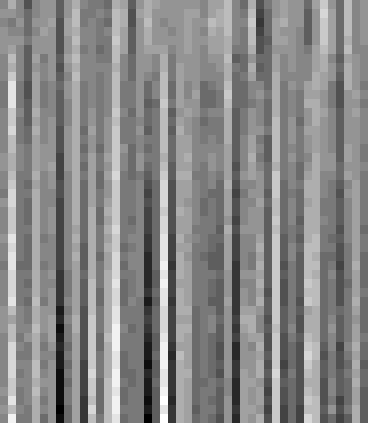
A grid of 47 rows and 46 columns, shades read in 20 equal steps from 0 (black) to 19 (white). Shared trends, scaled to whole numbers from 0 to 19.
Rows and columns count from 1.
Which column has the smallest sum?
8
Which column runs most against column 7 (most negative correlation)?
2
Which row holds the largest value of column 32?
3
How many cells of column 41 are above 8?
28
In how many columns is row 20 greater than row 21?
18
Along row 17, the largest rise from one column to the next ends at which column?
35
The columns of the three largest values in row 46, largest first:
15, 21, 12
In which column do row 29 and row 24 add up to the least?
19
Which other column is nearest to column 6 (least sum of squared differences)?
1
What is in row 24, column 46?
9
